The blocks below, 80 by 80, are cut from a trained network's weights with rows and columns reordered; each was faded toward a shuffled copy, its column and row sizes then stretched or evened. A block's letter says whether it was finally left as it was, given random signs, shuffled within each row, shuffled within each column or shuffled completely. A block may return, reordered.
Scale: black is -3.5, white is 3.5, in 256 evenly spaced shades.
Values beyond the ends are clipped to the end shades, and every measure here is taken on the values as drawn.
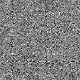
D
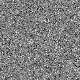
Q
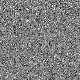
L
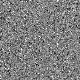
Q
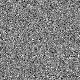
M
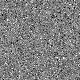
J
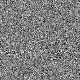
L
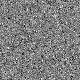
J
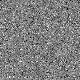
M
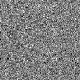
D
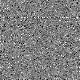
L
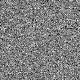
M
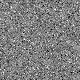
J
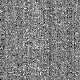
D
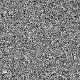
L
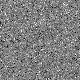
J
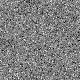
J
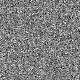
J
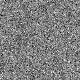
J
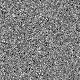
Q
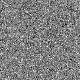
Q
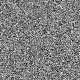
J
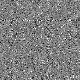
D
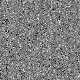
Q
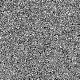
M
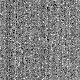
Q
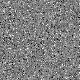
Q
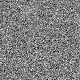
J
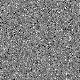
Q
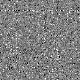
L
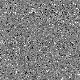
M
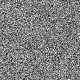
J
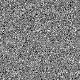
L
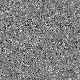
M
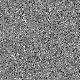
Q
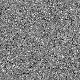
M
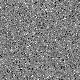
J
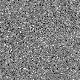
M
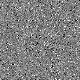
L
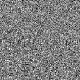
D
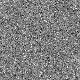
Q
